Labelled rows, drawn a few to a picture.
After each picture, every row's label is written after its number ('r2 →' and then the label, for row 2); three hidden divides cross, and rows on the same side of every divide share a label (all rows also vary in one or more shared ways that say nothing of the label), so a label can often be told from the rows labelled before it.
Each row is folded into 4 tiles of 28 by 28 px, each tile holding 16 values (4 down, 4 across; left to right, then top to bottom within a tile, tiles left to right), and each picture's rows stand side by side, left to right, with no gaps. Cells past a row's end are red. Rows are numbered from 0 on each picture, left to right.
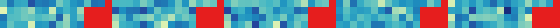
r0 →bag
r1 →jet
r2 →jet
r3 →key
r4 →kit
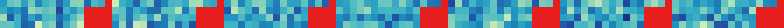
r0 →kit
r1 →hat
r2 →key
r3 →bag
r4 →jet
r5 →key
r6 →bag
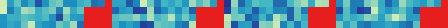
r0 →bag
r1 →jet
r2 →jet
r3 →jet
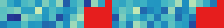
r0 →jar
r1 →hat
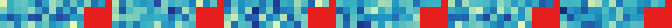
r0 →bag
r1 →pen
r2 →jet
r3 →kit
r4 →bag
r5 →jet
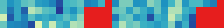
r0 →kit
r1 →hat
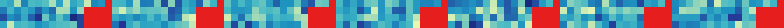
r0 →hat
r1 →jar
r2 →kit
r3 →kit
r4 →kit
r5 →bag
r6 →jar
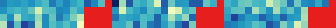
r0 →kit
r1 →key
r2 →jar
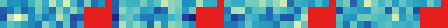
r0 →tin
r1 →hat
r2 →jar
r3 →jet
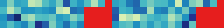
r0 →key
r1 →tin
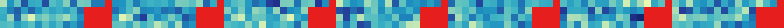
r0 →tin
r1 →tin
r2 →pen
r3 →kit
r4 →hat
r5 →tin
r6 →tin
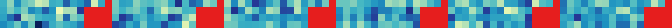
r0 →key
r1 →jar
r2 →pen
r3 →hat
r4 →hat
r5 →key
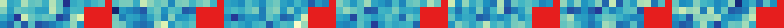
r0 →jar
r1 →jet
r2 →jar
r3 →key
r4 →pen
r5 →tin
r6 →jar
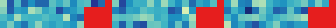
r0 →pen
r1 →kit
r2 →jet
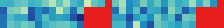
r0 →hat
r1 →key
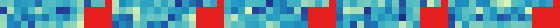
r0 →kit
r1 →jar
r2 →tin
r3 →key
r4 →bag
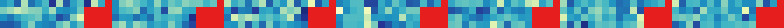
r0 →jar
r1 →hat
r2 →tin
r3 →bag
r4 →tin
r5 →kit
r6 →pen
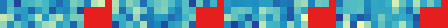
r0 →jet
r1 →bag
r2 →kit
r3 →hat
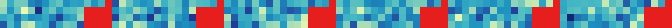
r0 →bag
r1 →hat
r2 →kit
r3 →bag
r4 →tin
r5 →jar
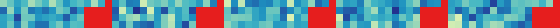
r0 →key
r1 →jet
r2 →pen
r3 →kit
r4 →tin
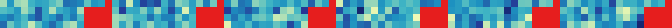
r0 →bag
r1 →pen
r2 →jet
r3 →kit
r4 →kit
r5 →hat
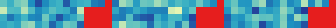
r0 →bag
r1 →hat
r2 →key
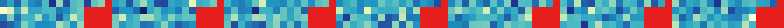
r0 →jar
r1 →jet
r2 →jet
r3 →bag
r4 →jar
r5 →pen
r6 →kit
